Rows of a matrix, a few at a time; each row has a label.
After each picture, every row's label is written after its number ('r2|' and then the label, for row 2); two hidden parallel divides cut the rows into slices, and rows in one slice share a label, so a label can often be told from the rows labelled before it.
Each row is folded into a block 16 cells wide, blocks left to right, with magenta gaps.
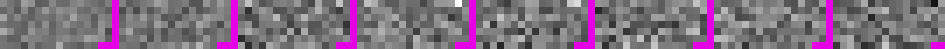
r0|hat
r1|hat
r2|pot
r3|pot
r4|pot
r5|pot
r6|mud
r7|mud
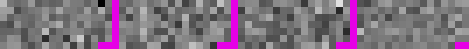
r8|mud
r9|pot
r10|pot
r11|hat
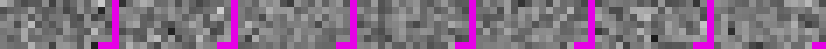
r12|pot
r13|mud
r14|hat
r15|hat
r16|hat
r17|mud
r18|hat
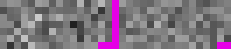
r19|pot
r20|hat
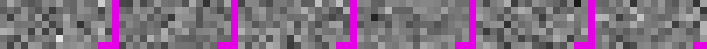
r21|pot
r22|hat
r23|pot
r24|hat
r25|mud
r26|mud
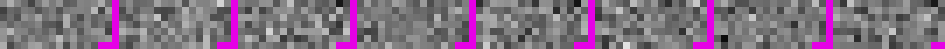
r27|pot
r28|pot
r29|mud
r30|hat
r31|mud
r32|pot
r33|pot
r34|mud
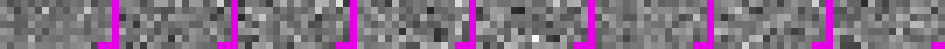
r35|hat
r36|pot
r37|pot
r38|pot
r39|pot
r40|hat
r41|pot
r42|pot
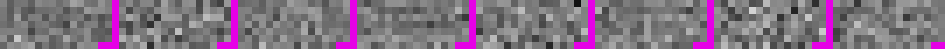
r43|hat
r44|mud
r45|hat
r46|hat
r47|mud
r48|hat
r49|mud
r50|hat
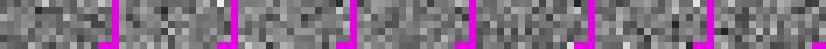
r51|pot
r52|pot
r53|mud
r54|hat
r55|mud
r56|pot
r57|mud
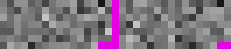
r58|mud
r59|mud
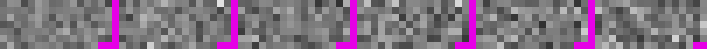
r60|hat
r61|pot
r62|mud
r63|pot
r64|mud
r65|mud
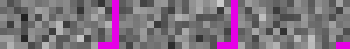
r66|mud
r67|pot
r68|pot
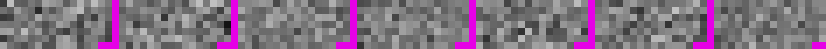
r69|pot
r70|pot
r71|hat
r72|hat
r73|pot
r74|pot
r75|hat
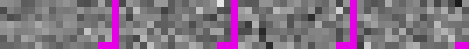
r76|hat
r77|pot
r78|mud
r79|mud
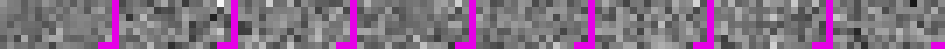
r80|hat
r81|pot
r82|mud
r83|pot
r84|hat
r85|pot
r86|pot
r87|mud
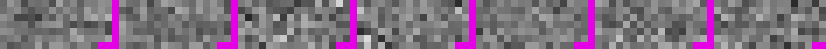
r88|hat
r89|hat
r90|pot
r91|mud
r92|hat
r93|pot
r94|mud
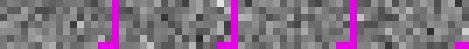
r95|hat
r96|pot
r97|hat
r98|mud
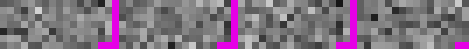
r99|mud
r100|pot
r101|mud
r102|pot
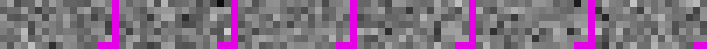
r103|pot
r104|mud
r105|hat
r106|pot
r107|mud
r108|pot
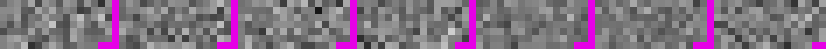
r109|mud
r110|pot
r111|mud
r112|pot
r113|hat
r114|hat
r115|mud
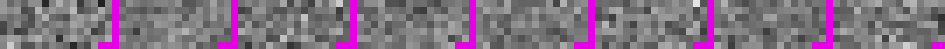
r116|mud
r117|hat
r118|pot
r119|hat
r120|hat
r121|pot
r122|hat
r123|pot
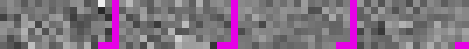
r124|pot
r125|pot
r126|hat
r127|hat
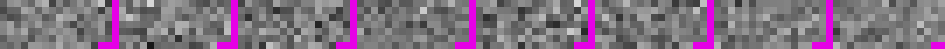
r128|pot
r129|mud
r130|pot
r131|hat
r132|pot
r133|mud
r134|hat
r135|hat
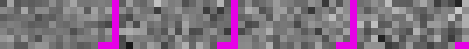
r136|hat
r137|pot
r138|hat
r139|mud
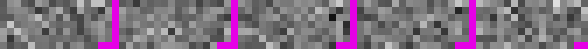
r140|pot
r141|mud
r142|pot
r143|pot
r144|pot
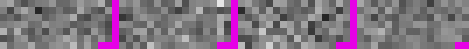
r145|pot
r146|pot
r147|pot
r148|hat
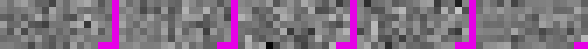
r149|hat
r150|hat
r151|mud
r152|mud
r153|hat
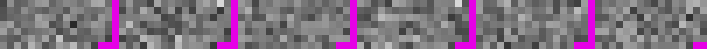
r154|pot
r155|pot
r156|hat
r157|pot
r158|mud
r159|pot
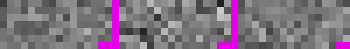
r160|hat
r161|mud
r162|hat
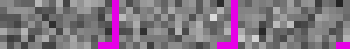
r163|pot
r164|mud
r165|mud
